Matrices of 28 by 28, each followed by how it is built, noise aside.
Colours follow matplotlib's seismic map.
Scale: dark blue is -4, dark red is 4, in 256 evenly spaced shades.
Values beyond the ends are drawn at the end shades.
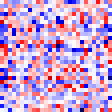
low rank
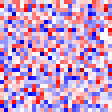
repeating columns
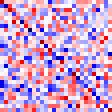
diagonal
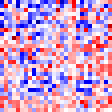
blocks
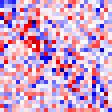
banded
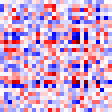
low rank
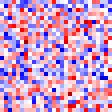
repeating columns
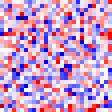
repeating columns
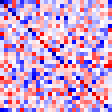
diagonal
